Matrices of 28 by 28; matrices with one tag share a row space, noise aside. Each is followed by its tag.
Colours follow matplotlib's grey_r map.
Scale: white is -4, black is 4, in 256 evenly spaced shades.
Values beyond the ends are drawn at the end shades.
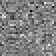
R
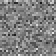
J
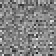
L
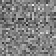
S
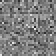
L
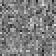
R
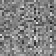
L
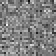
R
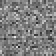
J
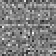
S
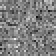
J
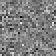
R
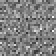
J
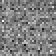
S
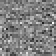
R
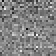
L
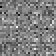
J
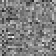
R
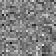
R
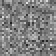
S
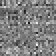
J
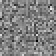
L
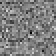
R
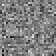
R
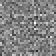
L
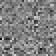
L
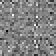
L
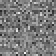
J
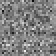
S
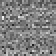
S
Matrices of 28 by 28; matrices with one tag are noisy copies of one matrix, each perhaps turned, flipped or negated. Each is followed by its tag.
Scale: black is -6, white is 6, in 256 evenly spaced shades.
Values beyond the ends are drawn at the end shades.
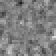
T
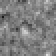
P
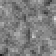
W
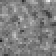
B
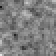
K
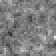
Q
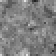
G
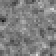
T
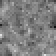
G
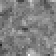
G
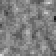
W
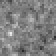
Q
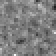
B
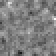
T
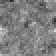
G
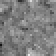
G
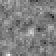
P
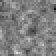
P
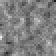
W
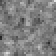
W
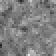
G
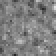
B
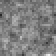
B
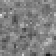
B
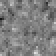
T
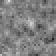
P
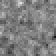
T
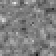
T
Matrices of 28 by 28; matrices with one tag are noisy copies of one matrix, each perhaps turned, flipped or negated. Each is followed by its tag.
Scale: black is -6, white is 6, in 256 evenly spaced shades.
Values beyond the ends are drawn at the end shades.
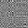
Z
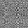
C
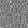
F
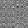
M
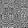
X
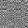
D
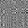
Z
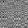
D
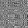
X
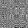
X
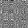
X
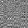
D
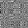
X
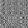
M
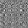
M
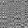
D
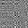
Z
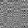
D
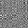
Z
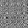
M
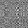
C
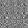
M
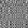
D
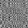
D
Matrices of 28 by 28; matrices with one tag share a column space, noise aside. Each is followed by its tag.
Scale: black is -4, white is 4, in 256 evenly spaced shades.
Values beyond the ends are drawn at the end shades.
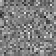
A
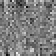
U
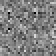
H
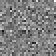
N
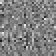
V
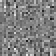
U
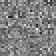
A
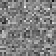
N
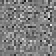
V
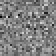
A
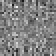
U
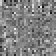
U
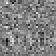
V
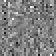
U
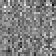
U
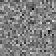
N
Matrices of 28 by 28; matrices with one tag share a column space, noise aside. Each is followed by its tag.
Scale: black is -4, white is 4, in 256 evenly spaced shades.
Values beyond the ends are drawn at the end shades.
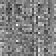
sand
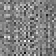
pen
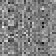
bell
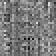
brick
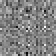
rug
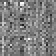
brick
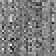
brick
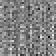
pen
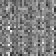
rug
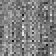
pen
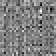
rug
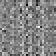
rug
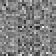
rug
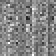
sand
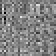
sand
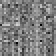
sand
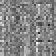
sand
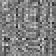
brick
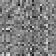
rug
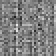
sand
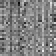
brick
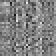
brick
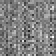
pen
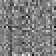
rug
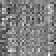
sand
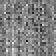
sand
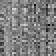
sand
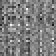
sand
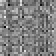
rug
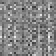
pen
